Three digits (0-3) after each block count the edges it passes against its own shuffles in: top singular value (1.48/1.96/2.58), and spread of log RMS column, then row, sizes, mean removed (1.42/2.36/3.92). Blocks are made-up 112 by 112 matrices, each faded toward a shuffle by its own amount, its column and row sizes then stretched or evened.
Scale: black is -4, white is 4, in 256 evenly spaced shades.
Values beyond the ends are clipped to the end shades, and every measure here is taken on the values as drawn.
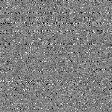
2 0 2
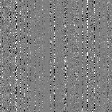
2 3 0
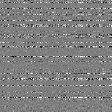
3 1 3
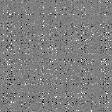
0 2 2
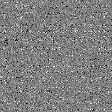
1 1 2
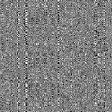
3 2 1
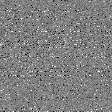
1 0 2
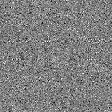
2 0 1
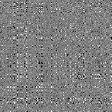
3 2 2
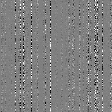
3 3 0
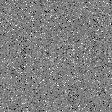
1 0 0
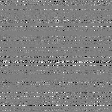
1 1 3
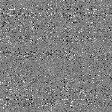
1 1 2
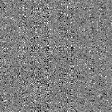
2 2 1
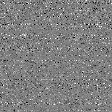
0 0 2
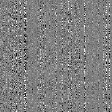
1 3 1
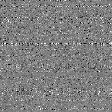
2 0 2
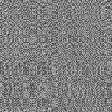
3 1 0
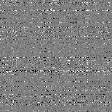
1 1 3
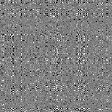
3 2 2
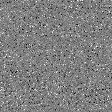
0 0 1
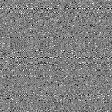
3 0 2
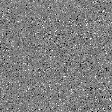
1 1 1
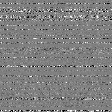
2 0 3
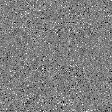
1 1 1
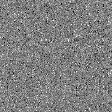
1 1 0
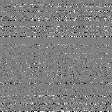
2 1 3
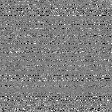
1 0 3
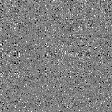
2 1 1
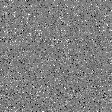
1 0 1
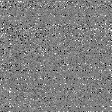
1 1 2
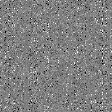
1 2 1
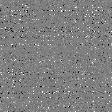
0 1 2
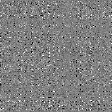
0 2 2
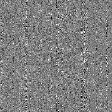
1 2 0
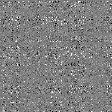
0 2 2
